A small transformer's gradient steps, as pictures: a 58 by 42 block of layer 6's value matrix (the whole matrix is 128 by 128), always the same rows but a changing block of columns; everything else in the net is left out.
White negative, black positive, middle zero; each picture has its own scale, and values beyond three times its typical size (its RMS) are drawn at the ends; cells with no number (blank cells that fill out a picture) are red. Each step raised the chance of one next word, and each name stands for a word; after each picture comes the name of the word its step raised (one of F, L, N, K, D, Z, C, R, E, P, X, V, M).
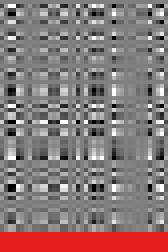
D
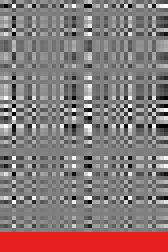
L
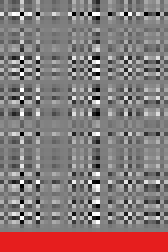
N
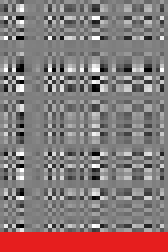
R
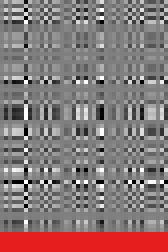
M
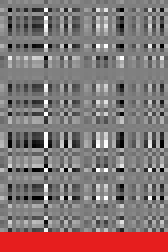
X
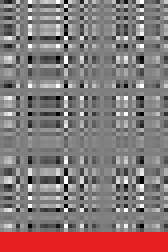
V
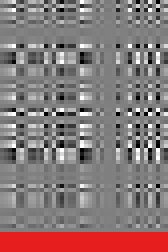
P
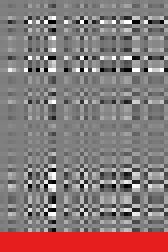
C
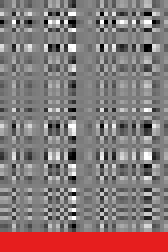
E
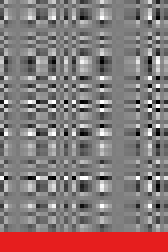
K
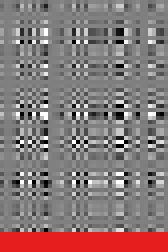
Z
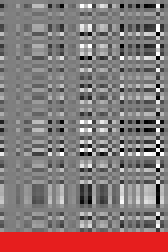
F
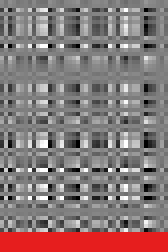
X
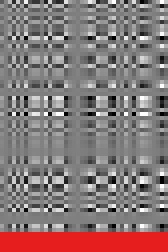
V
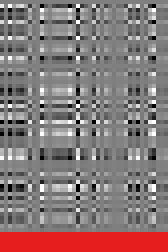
D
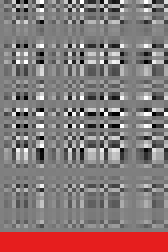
P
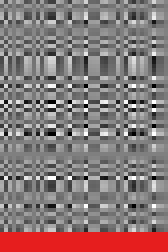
K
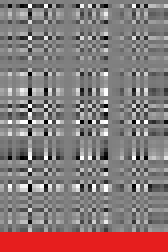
D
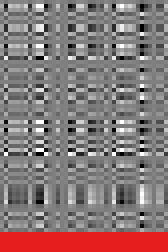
F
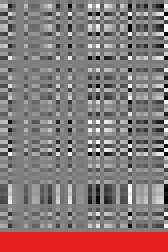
F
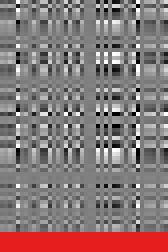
P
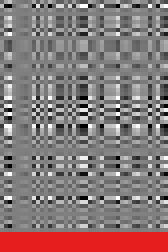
L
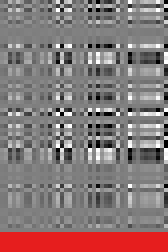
P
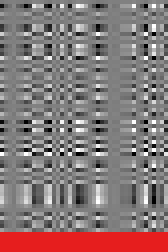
F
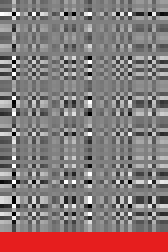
N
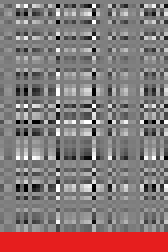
D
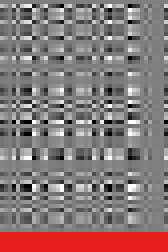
D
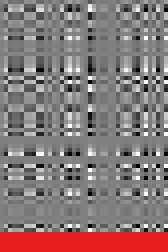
R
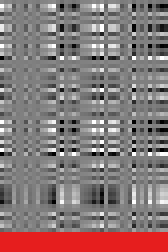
F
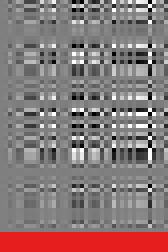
P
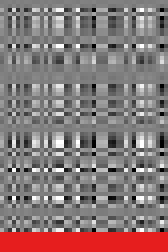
X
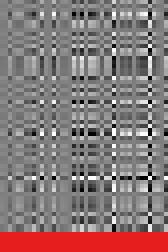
K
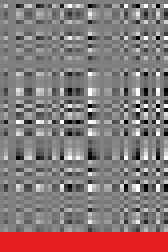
D
